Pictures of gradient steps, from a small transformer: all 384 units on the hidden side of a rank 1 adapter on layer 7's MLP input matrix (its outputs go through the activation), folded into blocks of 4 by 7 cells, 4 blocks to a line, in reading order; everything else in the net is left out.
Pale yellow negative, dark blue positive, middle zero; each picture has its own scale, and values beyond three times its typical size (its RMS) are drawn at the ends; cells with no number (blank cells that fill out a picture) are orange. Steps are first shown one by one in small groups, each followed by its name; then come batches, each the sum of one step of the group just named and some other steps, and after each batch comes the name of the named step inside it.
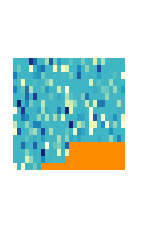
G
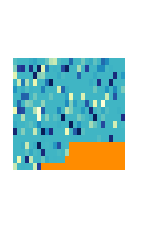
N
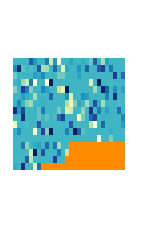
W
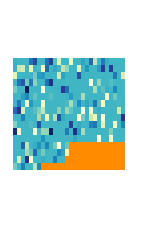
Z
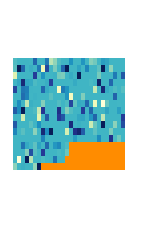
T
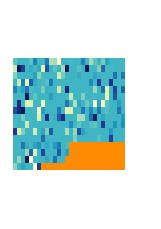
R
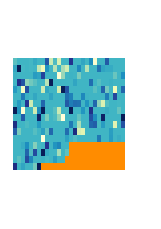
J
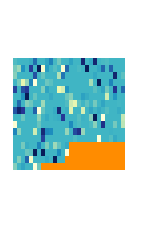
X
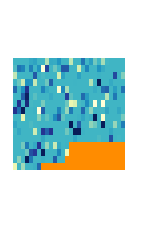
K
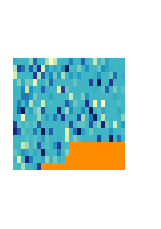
N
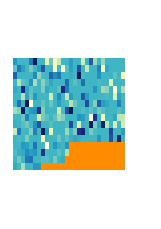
G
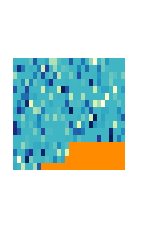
J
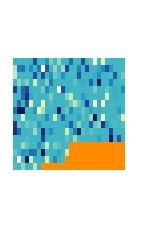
X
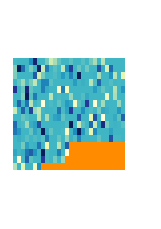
G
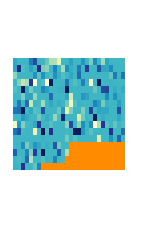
W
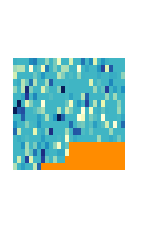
Z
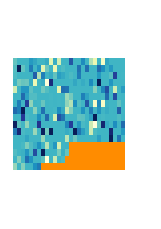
W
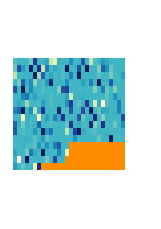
T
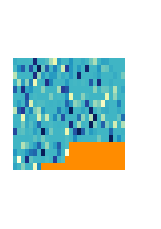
N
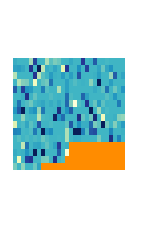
X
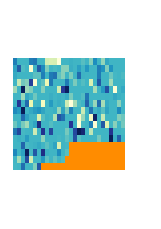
W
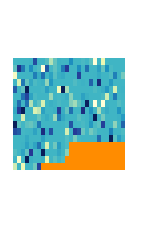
K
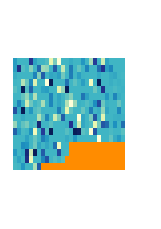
W
